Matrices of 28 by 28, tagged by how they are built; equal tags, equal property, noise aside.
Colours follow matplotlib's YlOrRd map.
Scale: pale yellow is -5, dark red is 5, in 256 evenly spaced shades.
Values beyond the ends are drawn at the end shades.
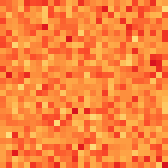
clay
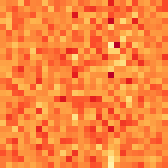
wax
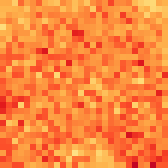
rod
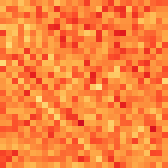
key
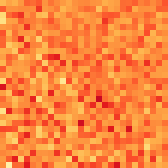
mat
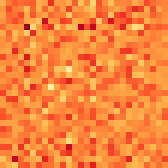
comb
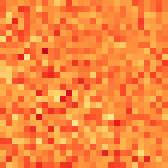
mat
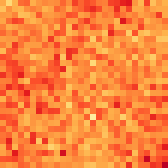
rod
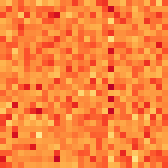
comb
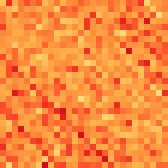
key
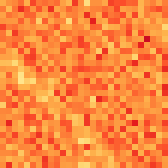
key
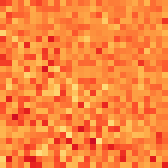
mat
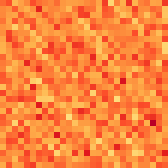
key
